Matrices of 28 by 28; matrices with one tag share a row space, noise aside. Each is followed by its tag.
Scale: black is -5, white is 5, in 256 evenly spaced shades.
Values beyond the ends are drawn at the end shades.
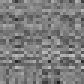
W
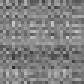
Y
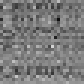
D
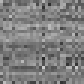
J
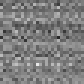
D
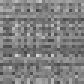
D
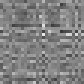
J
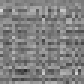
J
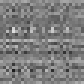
Y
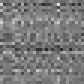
D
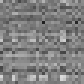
J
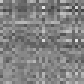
J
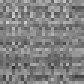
Y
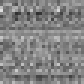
D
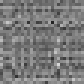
D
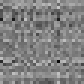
D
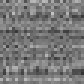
Y
